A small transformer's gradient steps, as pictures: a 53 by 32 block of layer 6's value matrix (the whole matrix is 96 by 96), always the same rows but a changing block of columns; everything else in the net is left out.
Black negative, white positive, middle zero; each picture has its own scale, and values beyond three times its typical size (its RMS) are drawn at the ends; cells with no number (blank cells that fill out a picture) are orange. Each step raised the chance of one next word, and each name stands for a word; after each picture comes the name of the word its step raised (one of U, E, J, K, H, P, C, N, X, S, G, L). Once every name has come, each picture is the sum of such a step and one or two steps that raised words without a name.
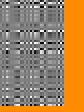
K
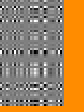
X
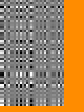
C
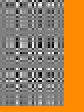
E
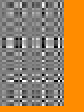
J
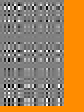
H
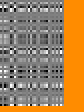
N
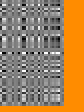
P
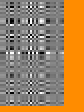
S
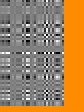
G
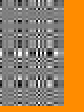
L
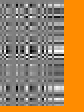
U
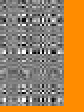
H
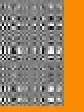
U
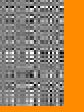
C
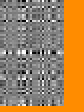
L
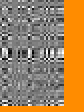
L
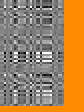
C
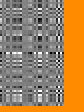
P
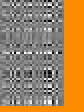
E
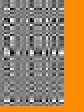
X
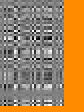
C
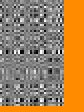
H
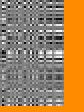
K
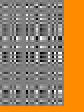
J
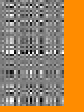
U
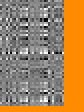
P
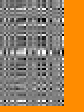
X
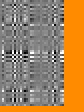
U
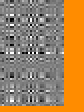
E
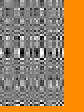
L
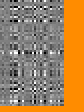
X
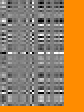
S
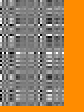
G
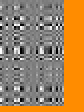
U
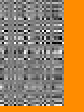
K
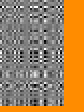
C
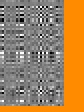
S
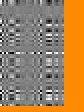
G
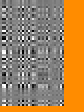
C
